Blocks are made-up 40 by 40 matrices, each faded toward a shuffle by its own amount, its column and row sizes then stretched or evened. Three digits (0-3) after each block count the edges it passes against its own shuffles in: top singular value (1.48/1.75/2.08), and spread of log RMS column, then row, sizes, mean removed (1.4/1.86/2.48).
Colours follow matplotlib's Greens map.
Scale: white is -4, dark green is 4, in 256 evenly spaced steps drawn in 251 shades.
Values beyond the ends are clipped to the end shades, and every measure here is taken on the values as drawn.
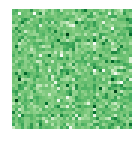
1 1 0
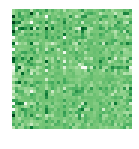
0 3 2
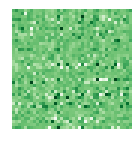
1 0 2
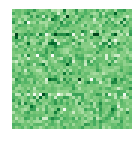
0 0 2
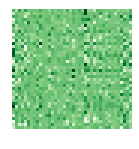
2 3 0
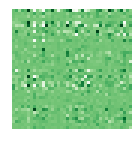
2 2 3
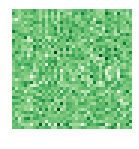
2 1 1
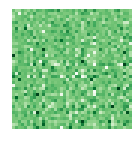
2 1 1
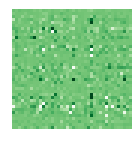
0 1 2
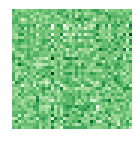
2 1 2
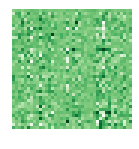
0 3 2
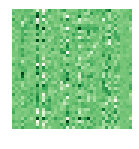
2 3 0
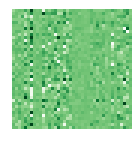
1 3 0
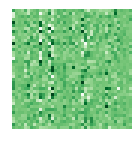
2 3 0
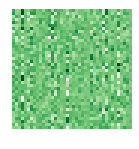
2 3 0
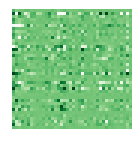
0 2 3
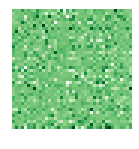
1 0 1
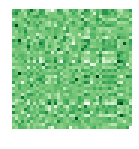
3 0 1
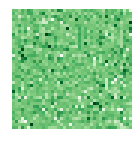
0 0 0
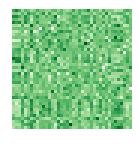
3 1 0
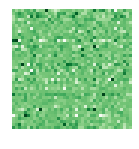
0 0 2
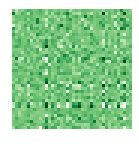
3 2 2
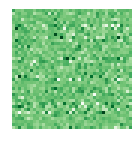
0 0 2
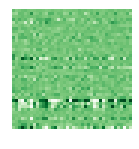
3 0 3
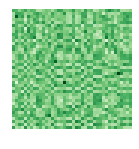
3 1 0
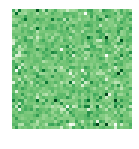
0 2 1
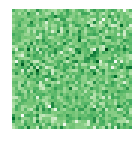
1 0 1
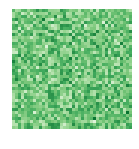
3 0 0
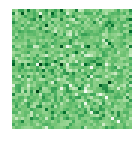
1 1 1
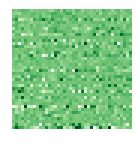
0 0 3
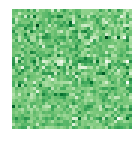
1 0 2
